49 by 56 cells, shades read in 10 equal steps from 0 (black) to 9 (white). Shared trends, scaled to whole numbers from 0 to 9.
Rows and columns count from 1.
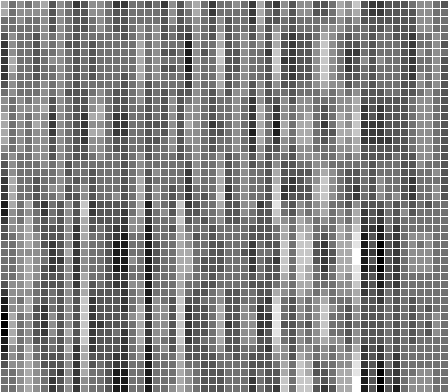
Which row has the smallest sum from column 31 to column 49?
3
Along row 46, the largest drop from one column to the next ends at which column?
46
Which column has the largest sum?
45
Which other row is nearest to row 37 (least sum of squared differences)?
28
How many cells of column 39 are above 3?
39
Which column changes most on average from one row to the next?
35
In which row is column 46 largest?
8
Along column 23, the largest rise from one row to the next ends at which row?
26
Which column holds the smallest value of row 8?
24
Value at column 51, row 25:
3
